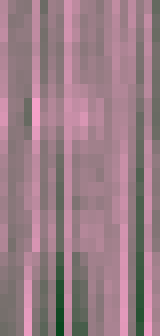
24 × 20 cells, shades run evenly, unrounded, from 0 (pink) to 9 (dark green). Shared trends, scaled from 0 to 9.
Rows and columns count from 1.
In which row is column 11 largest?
24
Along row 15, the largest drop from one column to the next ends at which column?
19
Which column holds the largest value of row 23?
8
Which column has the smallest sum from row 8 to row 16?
5
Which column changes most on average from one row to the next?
11
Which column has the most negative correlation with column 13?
14
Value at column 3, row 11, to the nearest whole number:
4
